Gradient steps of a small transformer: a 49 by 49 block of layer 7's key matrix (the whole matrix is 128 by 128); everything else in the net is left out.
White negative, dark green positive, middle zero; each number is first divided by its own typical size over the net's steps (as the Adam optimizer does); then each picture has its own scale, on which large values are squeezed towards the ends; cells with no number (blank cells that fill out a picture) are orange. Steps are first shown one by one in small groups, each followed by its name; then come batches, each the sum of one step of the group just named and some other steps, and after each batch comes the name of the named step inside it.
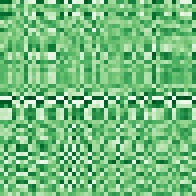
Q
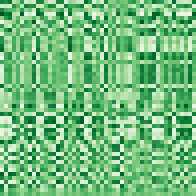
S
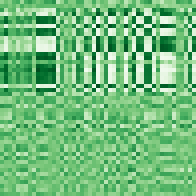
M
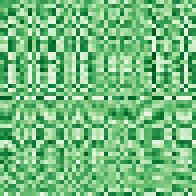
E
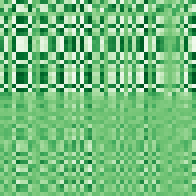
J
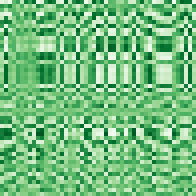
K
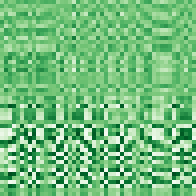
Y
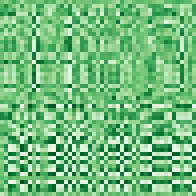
E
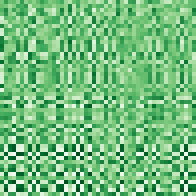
K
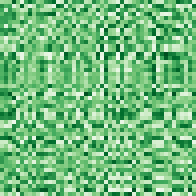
E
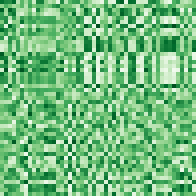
M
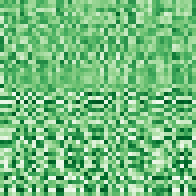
Y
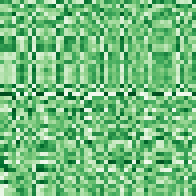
Q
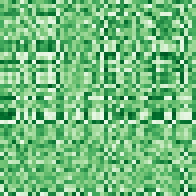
E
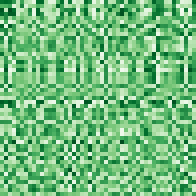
Q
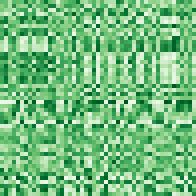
M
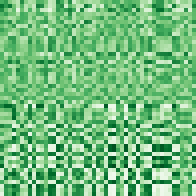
Y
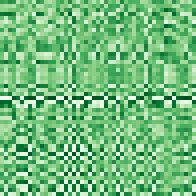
Q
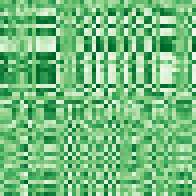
M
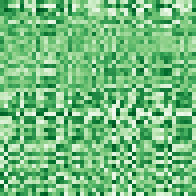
S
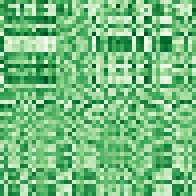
M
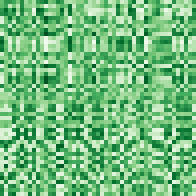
S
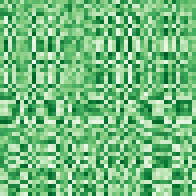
E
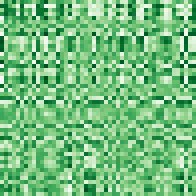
E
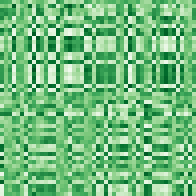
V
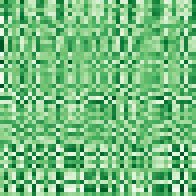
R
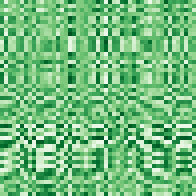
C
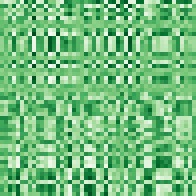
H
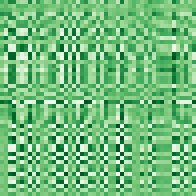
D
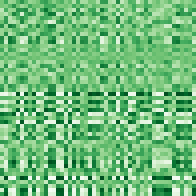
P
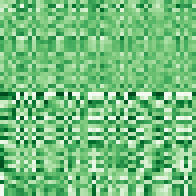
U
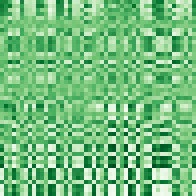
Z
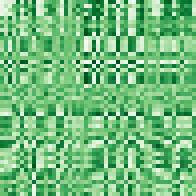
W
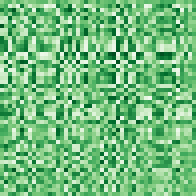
W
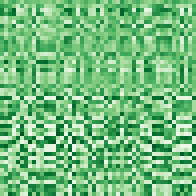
C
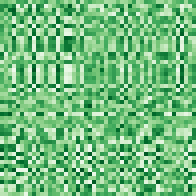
V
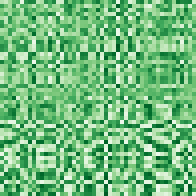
H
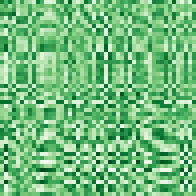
D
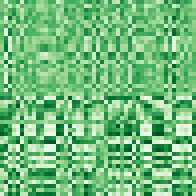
C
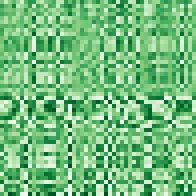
H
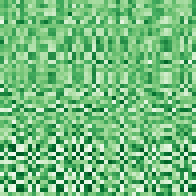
R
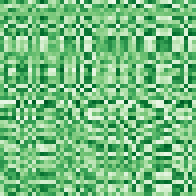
U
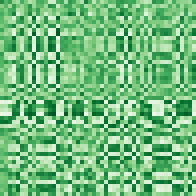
H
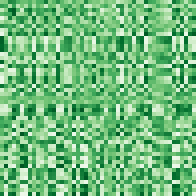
D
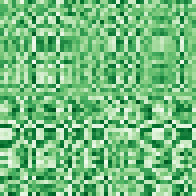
H
